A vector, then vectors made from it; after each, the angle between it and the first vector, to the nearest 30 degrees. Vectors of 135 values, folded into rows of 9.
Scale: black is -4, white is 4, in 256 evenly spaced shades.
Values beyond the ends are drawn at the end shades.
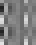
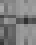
120 degrees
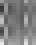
30 degrees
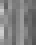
120 degrees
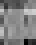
120 degrees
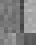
90 degrees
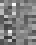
120 degrees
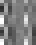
30 degrees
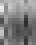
120 degrees
